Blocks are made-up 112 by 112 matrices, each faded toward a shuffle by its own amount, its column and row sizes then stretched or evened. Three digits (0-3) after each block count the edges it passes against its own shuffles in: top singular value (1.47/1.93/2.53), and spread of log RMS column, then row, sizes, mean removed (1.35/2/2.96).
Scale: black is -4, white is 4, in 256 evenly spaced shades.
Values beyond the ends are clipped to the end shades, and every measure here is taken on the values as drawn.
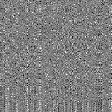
3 2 0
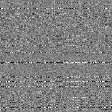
3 0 3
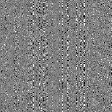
3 3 0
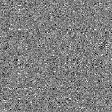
2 1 2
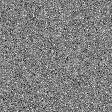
0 0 0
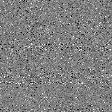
1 1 2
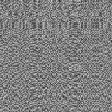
3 1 0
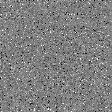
0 1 1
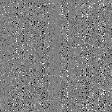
2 3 1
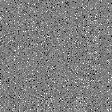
1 2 1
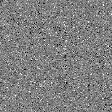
1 1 1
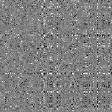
3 2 2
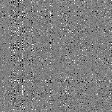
1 3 2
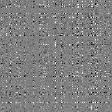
1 3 3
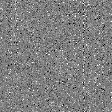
1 2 0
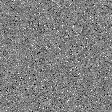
0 0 0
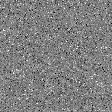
1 0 0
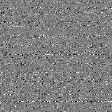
0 0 3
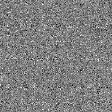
1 2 2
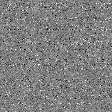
0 0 2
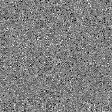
1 1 1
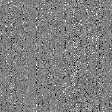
2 3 0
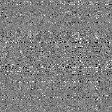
2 2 3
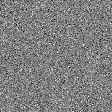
1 0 0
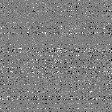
0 2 3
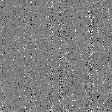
0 3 1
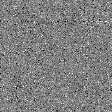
0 1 1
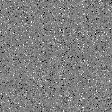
1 1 0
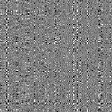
3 3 2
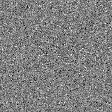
0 0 1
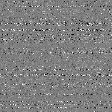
0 0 3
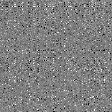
2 2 2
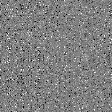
2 2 0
